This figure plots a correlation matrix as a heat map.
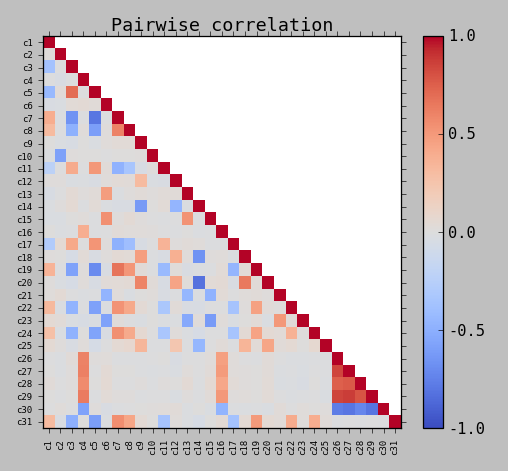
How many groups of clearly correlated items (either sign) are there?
5
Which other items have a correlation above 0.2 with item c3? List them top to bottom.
c5, c11, c17
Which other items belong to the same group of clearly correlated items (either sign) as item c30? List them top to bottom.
c4, c16, c26, c27, c28, c29
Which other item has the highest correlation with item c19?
c7
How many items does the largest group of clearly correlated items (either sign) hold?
11
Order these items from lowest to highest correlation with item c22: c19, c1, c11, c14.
c11, c14, c1, c19
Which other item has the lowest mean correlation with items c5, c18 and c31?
c14
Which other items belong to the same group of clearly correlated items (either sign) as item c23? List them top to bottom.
c6, c13, c15, c21
